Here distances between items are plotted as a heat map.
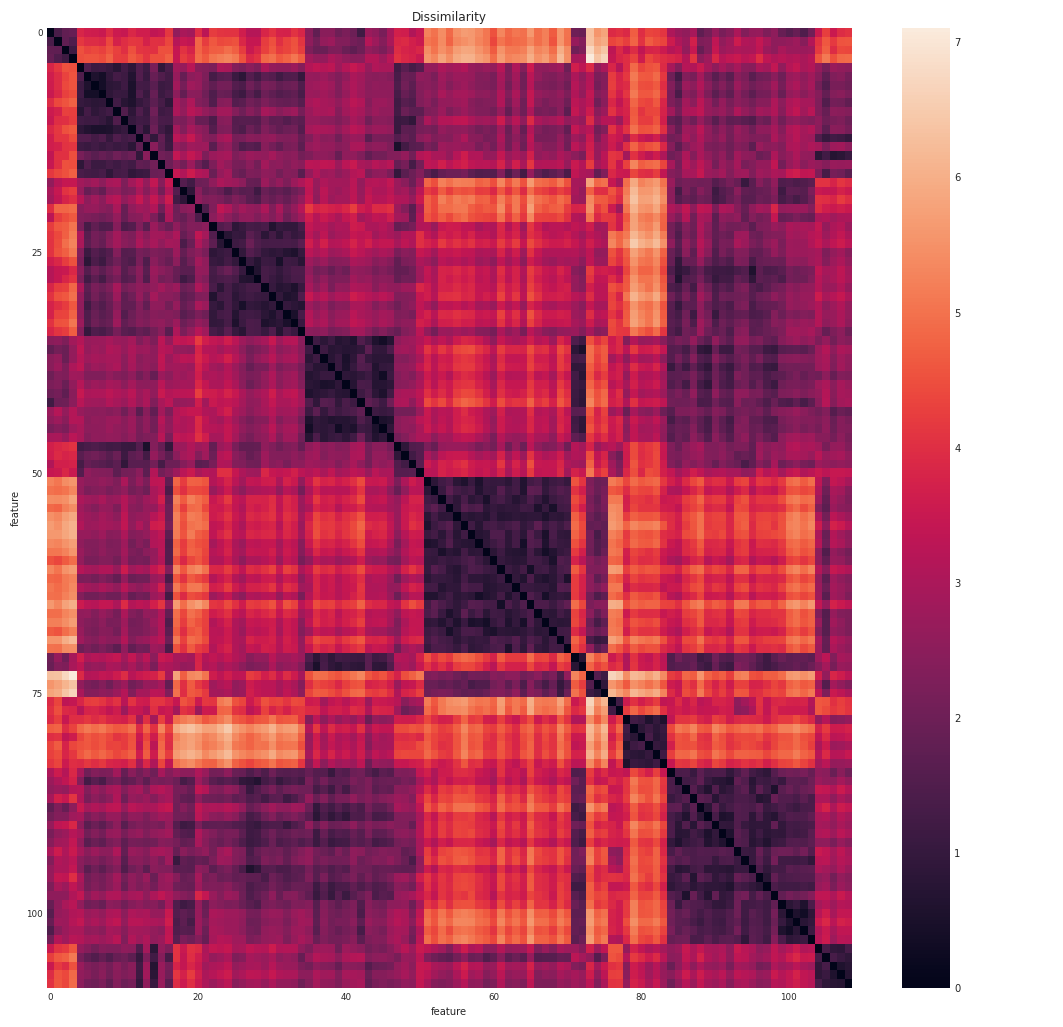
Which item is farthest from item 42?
73
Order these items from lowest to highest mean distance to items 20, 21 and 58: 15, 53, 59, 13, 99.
15, 13, 99, 59, 53
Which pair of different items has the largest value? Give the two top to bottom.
3, 73
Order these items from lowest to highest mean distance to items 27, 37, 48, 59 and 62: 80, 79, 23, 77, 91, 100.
91, 23, 100, 77, 80, 79
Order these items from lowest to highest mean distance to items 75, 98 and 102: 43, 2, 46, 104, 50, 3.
46, 43, 104, 50, 2, 3
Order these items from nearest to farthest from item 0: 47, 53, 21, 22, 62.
21, 47, 22, 62, 53
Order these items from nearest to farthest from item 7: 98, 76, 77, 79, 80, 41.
98, 41, 77, 76, 80, 79
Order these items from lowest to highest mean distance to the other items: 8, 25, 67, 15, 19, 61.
8, 25, 15, 67, 19, 61
